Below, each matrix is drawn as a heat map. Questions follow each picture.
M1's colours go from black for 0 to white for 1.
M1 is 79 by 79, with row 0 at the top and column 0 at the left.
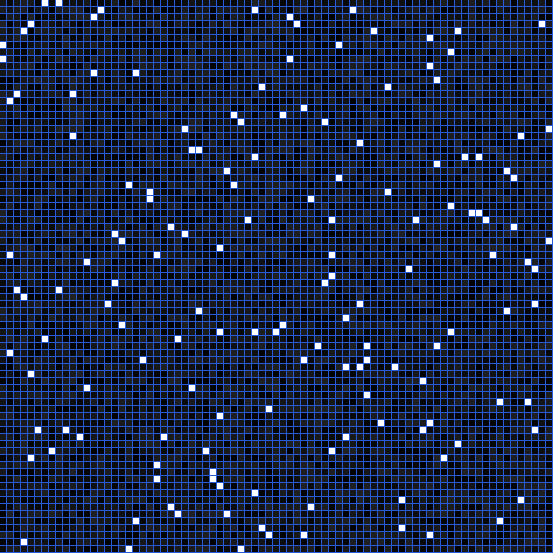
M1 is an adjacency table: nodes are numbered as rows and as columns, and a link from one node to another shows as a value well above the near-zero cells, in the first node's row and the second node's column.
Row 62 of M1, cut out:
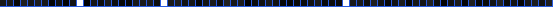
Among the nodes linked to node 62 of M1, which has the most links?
node 49
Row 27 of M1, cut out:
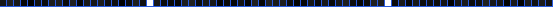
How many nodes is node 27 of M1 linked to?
2
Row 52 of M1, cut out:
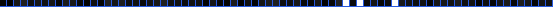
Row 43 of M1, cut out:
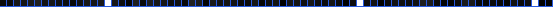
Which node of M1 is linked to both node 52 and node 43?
node 51
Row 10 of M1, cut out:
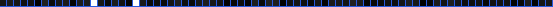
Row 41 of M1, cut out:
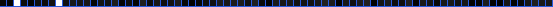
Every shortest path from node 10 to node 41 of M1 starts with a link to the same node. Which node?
node 13
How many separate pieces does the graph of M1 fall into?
5
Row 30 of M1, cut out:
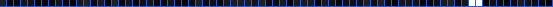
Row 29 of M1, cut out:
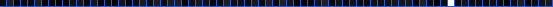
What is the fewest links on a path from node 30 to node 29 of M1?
6
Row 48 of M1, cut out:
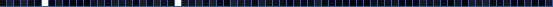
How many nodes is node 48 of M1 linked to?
2
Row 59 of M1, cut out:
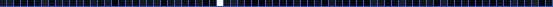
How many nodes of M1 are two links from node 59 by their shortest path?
3
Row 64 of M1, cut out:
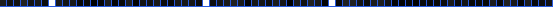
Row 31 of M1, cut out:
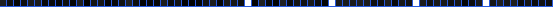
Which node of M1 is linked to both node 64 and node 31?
node 47
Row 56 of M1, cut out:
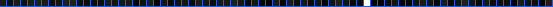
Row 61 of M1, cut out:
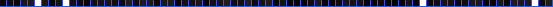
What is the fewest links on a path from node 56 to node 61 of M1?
5
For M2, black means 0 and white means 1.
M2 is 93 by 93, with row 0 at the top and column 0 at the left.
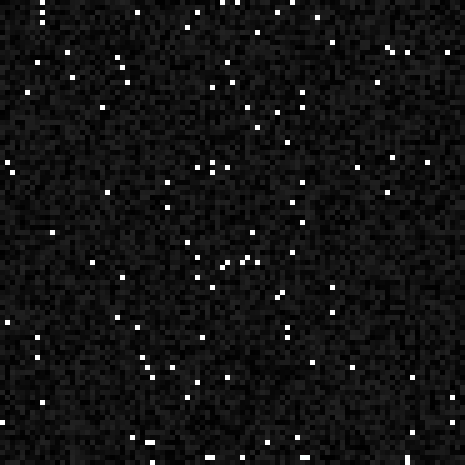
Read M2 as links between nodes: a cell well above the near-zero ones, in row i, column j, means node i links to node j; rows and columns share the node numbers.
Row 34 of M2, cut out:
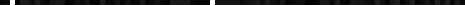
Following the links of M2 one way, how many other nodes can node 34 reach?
8
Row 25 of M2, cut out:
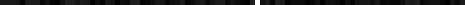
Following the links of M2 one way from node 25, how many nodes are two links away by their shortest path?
2
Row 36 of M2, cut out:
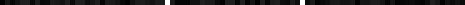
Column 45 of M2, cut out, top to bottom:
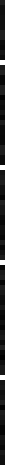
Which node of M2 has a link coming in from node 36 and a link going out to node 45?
node 33
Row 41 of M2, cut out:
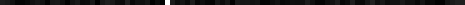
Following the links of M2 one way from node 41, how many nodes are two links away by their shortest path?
3
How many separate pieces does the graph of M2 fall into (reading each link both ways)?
11
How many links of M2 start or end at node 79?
2
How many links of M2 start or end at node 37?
3
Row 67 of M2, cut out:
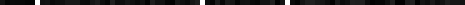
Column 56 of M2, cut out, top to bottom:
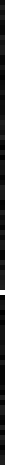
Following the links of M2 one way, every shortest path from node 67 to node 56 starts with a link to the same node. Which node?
node 40
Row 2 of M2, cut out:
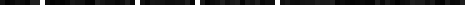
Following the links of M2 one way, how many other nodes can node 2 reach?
6
